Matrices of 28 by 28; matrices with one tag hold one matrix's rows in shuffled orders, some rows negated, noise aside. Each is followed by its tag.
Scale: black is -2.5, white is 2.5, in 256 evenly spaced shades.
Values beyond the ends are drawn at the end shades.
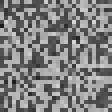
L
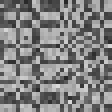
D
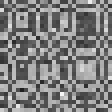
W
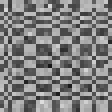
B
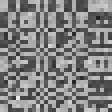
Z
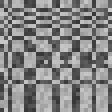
B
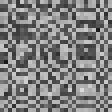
W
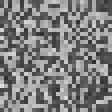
L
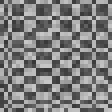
B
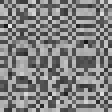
W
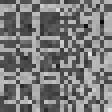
D
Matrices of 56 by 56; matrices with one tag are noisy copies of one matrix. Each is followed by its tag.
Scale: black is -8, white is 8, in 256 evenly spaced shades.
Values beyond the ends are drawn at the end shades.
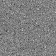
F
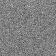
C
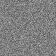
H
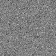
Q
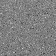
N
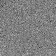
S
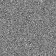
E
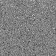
C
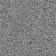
E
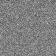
Q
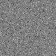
Q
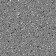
Q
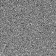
S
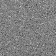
N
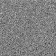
N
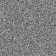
H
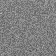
N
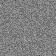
E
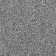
C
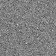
Q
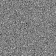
F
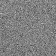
N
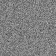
Q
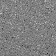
N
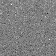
N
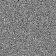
H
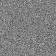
H
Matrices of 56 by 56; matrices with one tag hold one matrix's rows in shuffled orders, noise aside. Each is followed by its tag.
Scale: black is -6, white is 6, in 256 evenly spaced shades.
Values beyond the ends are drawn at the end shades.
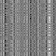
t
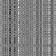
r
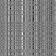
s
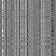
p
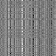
s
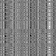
t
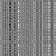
r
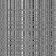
s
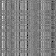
p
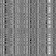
t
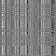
p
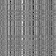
s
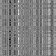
r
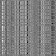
p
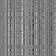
s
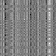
t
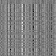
s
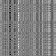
r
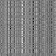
s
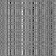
s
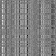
p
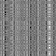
t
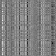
p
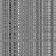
r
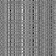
s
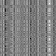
t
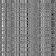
p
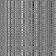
s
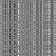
r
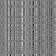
s
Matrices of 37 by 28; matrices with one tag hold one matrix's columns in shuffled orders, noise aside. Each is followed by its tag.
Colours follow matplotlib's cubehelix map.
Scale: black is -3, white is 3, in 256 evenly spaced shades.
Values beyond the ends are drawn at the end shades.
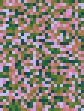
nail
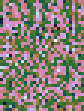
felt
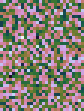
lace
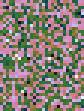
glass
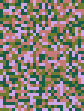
lace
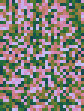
felt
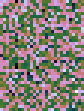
glass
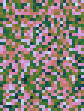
lace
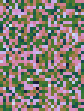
lace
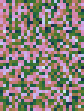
felt
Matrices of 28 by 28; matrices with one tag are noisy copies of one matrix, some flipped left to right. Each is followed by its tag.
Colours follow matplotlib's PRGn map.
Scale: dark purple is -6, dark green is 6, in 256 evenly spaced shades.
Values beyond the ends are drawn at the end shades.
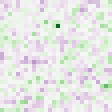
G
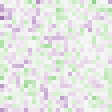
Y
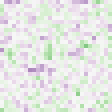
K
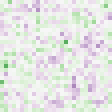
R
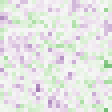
R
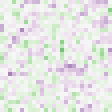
K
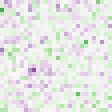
K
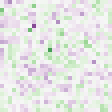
K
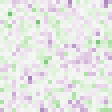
G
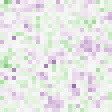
R
